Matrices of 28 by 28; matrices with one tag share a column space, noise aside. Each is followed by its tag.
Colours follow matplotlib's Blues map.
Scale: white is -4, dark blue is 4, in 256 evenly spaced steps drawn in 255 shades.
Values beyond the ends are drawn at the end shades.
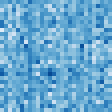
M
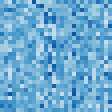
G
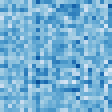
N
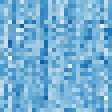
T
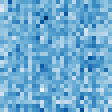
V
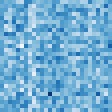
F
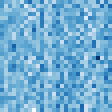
G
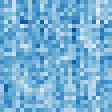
T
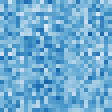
F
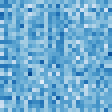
N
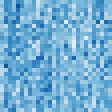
T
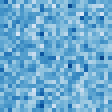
G
